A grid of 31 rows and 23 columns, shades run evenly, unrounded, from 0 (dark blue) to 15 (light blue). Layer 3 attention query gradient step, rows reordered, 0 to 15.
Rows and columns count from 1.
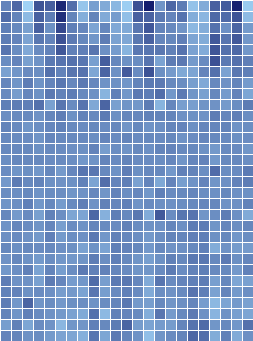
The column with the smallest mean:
6
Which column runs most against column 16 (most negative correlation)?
12
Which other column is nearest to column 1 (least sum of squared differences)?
17
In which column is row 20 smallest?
15
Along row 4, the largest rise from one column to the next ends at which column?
23
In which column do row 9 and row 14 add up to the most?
10
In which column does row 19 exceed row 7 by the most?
14
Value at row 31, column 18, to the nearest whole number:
6
